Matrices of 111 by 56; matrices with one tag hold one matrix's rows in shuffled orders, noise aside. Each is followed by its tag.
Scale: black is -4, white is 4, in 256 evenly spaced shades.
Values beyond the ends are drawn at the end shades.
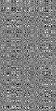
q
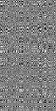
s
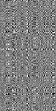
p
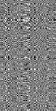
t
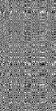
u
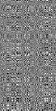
q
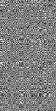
s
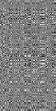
u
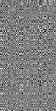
s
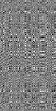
u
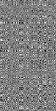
s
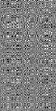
q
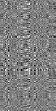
t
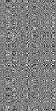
p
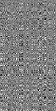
s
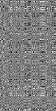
u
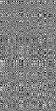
s
